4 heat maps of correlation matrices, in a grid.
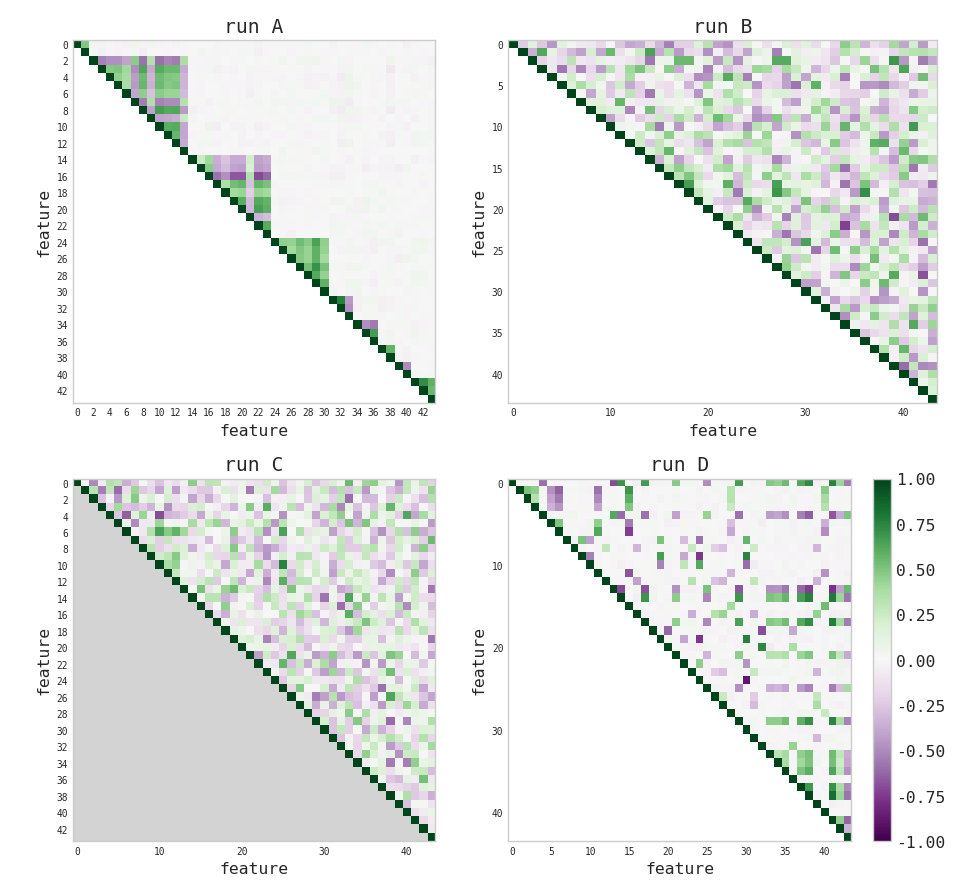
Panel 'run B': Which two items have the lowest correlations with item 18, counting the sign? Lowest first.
23, 35
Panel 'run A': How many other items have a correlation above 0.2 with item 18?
5
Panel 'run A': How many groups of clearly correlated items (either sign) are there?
9
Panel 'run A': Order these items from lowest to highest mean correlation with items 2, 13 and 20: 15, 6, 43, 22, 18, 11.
11, 6, 15, 43, 18, 22
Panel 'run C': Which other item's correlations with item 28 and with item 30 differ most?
14
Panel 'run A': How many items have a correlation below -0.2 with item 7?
8
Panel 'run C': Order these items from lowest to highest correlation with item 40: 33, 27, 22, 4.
22, 33, 27, 4
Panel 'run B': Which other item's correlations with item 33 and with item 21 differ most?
25
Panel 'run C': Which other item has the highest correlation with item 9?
12
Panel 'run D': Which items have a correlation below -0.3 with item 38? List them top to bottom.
4, 13, 25, 43
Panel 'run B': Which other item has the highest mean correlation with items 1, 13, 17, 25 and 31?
16
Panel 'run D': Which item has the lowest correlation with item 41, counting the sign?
13
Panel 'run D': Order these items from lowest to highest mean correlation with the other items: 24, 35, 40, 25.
25, 24, 40, 35
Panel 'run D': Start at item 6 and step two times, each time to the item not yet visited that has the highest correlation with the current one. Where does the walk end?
5
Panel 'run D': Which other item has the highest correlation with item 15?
1
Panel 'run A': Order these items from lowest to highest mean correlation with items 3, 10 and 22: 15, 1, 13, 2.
2, 13, 15, 1
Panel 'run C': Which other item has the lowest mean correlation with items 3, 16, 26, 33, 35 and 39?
1
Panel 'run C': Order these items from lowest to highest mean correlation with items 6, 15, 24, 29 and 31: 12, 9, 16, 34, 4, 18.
4, 16, 9, 12, 18, 34
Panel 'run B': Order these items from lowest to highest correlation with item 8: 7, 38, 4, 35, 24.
38, 35, 4, 24, 7
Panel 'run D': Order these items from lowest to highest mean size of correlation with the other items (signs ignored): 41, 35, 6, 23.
23, 6, 35, 41
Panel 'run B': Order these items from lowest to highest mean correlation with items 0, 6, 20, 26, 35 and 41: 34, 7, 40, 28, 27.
40, 27, 7, 28, 34
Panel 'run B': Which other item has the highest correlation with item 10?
41
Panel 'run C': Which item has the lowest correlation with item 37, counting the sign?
25
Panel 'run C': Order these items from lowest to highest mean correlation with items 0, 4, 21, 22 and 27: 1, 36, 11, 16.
11, 1, 36, 16
